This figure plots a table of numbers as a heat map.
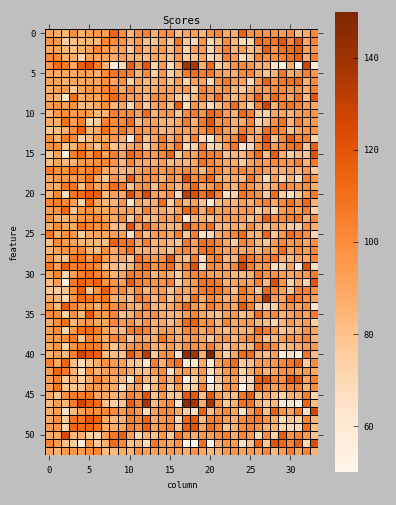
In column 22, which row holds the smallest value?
20
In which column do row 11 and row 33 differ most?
27
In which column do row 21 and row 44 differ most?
24
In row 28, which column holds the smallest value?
19
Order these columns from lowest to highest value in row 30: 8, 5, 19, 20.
8, 20, 19, 5
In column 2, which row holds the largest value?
50
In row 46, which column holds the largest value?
17
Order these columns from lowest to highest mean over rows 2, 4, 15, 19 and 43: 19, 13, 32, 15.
13, 15, 19, 32
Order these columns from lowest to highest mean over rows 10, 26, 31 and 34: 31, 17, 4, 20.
31, 4, 17, 20
